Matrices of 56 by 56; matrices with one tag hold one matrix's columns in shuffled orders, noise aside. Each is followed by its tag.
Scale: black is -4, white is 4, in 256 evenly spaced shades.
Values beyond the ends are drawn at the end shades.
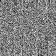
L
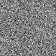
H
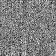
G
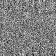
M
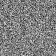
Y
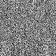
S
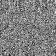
M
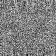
M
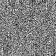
L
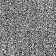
S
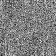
G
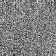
M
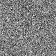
Y
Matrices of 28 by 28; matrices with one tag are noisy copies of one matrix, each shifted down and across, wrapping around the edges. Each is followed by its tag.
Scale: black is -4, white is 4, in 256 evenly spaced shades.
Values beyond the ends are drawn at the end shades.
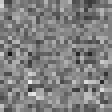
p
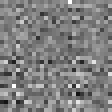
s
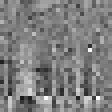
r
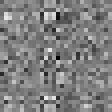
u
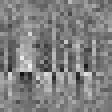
r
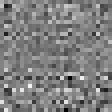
s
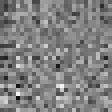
p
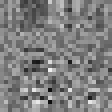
p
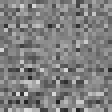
s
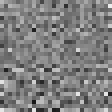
s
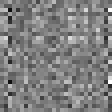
u
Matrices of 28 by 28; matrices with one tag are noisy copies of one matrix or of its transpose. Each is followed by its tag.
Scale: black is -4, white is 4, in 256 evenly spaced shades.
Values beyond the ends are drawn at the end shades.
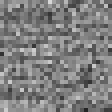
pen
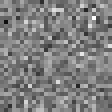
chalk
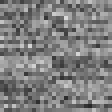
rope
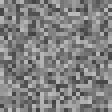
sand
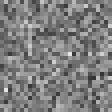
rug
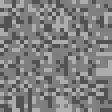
chalk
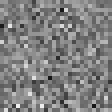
sand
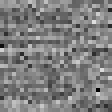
pen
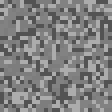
sand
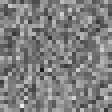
rug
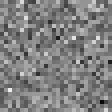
sand
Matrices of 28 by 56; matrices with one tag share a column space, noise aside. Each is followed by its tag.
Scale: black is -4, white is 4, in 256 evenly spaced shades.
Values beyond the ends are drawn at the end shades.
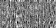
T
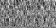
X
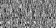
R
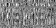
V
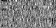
X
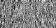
T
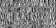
V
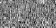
R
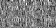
X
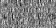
V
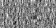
V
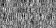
V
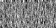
T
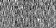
X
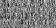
V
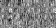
V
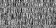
V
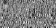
R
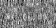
V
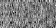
T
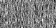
T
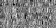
V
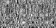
R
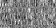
V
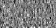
R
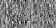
T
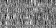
V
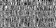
X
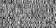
R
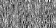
T
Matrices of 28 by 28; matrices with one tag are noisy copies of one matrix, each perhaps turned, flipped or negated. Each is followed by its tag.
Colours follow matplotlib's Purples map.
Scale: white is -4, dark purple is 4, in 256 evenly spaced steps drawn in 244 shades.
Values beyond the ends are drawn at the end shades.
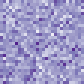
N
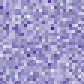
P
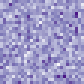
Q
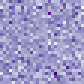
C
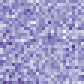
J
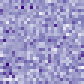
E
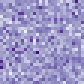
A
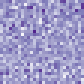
J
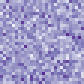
P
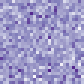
C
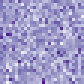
A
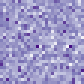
Q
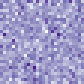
E
